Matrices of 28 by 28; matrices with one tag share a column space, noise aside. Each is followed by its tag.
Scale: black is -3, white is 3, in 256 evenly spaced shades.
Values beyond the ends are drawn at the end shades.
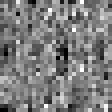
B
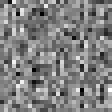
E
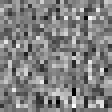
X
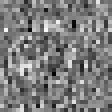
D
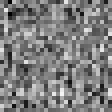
E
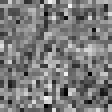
E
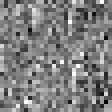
E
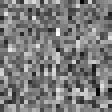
E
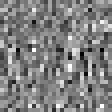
D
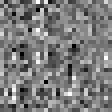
E
